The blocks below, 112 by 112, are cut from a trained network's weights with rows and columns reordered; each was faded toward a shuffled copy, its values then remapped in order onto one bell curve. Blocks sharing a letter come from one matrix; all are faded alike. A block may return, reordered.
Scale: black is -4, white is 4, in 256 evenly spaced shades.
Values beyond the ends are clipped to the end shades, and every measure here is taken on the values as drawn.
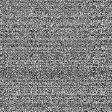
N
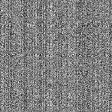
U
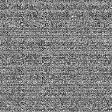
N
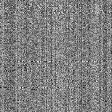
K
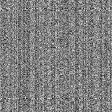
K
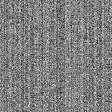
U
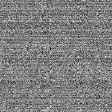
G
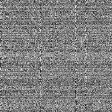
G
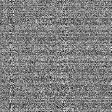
N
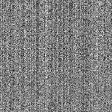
U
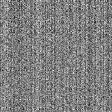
K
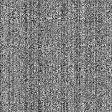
K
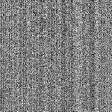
K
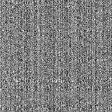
U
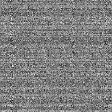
N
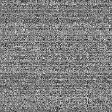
N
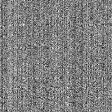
U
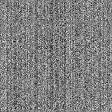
U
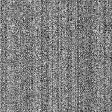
U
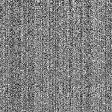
U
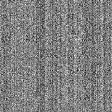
U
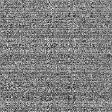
N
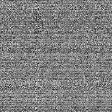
N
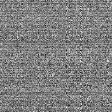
G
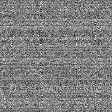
N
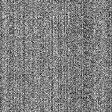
U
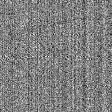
K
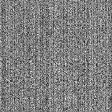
K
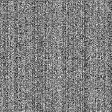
K
